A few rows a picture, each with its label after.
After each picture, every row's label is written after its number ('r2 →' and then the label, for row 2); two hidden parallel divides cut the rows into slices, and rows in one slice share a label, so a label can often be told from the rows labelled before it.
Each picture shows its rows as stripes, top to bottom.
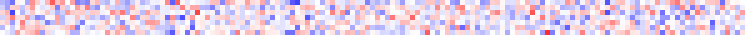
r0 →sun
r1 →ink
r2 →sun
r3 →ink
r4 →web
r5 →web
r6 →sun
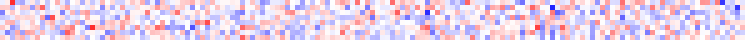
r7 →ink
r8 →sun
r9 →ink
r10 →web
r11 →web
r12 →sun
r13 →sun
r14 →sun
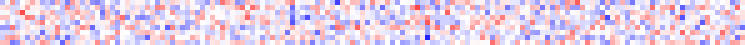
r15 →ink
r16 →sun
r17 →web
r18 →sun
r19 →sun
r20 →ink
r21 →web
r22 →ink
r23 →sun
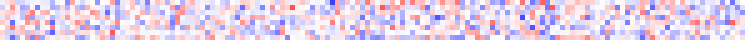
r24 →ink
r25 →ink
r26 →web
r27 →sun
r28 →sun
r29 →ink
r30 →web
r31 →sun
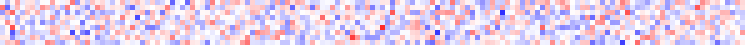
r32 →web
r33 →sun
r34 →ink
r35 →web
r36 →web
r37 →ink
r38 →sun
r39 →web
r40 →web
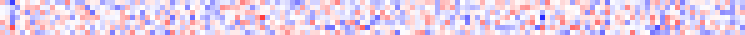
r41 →sun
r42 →web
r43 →web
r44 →sun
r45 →sun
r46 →ink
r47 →ink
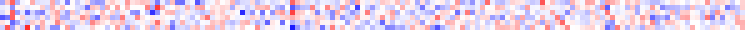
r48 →ink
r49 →sun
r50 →ink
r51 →ink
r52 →sun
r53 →sun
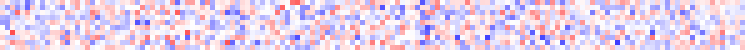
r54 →ink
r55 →web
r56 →sun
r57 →web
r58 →web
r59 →ink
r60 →ink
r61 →sun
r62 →ink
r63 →web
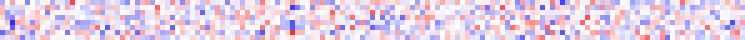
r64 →ink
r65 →sun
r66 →web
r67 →sun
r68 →sun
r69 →sun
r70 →ink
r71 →web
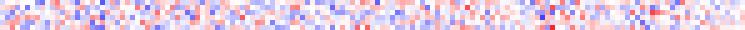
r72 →web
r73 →ink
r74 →sun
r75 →sun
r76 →web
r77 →ink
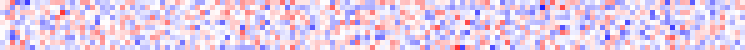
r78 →ink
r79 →sun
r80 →ink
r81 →ink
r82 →web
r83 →ink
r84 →sun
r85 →sun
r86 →ink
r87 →ink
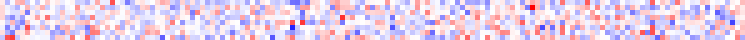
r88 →sun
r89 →web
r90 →web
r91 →sun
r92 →ink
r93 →sun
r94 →sun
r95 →ink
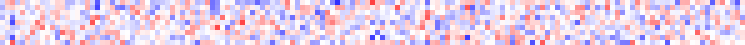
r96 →ink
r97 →ink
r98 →web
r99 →sun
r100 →sun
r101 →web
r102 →web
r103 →sun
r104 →ink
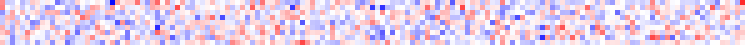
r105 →sun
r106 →sun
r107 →ink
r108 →ink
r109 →web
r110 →sun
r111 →sun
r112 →sun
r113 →web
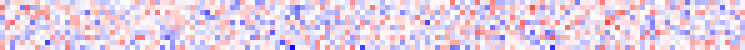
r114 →web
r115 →sun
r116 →sun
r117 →web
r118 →ink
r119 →web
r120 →web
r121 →ink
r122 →web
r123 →sun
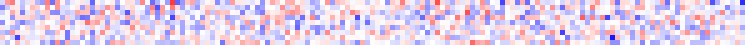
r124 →ink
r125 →ink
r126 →ink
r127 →sun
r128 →web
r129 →web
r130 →ink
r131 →web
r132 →web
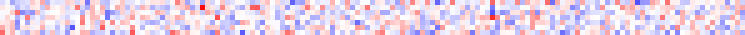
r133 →sun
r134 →web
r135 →web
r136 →web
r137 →web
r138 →web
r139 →ink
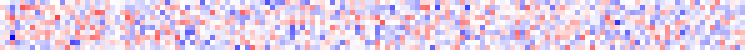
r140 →web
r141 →sun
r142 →sun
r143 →ink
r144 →ink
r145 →sun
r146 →sun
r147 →sun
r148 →web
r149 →web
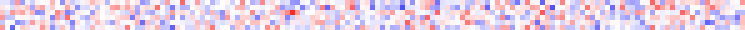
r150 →sun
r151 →sun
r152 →ink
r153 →sun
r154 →web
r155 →sun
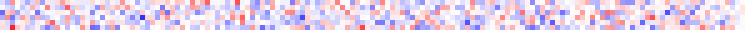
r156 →web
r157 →web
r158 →ink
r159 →sun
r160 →sun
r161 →ink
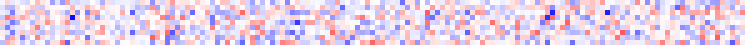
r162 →web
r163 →web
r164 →sun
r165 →ink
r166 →sun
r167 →web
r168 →sun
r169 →web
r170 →ink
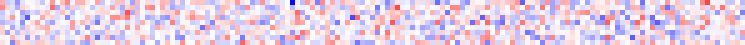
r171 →sun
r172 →web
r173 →web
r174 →ink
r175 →ink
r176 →web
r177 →web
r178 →ink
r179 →sun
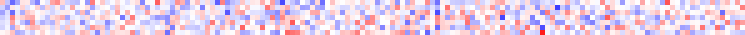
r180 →sun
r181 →web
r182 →sun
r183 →ink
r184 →ink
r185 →sun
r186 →ink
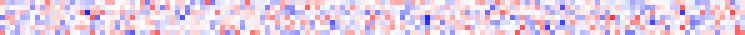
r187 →web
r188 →web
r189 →sun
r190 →ink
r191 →ink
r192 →ink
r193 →sun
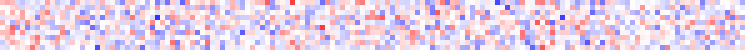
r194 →ink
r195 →web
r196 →web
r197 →ink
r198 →sun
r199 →ink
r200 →ink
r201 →web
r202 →ink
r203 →web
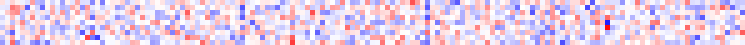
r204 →web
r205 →ink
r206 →ink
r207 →ink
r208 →sun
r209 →ink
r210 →sun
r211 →ink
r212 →ink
